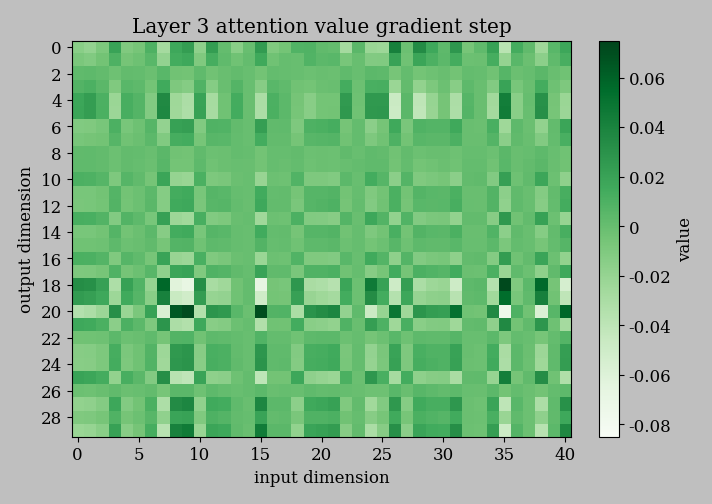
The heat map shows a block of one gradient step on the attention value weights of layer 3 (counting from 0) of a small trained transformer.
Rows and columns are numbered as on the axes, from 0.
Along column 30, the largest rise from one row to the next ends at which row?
20
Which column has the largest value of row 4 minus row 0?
35
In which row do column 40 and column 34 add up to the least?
18
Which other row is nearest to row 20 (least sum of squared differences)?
29
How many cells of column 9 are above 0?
17
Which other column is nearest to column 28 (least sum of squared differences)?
11
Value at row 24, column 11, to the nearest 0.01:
0.01
